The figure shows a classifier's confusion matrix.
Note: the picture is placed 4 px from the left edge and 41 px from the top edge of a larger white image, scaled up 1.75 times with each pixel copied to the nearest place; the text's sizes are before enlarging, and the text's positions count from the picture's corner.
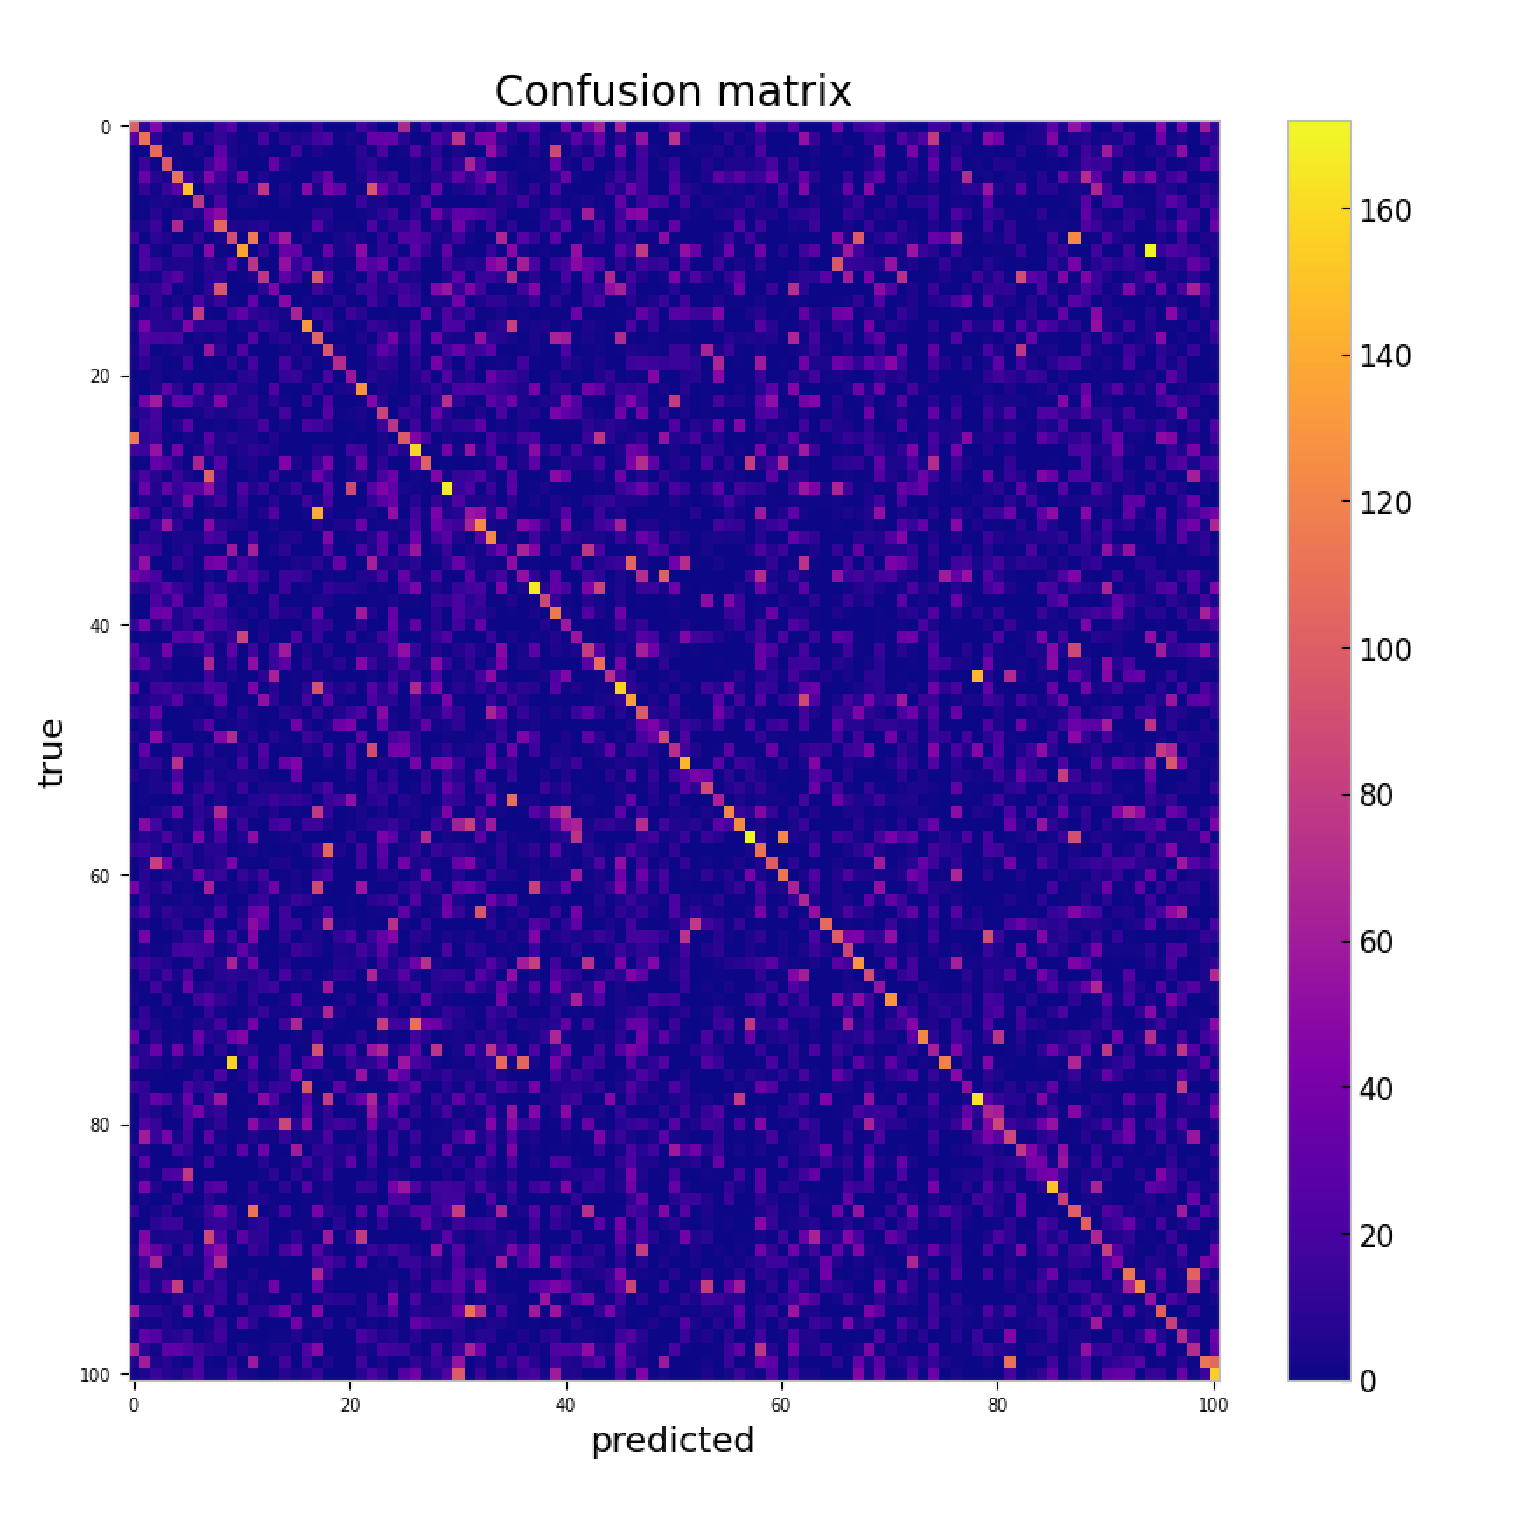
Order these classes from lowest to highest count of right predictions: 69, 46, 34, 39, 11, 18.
34, 69, 11, 18, 39, 46
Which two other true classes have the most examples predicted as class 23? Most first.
72, 74
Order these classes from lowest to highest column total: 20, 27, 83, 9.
83, 20, 27, 9
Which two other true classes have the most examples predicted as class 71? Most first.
12, 46
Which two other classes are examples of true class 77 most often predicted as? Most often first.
16, 97
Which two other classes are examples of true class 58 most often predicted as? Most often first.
18, 96
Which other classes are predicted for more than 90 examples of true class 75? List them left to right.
9, 34, 36
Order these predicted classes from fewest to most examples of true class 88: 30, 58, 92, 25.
25, 30, 92, 58
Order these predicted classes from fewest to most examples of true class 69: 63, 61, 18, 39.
63, 61, 39, 18
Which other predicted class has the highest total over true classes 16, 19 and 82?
35
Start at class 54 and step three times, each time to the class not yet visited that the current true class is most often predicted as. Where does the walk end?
62
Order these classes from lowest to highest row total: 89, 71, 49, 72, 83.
71, 83, 49, 89, 72
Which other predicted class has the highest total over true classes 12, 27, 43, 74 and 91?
17
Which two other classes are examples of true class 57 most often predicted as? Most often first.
60, 87
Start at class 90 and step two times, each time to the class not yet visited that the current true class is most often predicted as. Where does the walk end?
33
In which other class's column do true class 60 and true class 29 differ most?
20
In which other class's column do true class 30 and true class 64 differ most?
52
